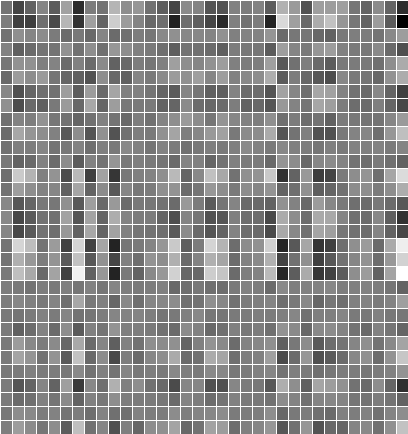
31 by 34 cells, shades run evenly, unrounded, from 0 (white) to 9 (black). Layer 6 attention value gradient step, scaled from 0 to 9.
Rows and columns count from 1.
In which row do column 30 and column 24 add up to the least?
2
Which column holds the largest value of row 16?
34
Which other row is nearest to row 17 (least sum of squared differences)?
7
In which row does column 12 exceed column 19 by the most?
20
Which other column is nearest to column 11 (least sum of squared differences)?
32
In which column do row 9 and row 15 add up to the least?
16
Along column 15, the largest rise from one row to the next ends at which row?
21
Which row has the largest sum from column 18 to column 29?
15
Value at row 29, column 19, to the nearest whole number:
5
